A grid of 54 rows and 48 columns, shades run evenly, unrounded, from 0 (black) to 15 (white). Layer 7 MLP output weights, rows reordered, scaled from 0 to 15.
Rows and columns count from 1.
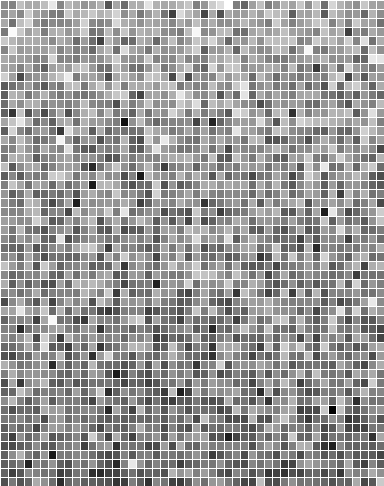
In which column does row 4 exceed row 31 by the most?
2
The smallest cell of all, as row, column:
46, 42
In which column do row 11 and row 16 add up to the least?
18
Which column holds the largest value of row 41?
28
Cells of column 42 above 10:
13
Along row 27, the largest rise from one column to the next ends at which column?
8
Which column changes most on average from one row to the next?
14
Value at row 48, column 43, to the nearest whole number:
9
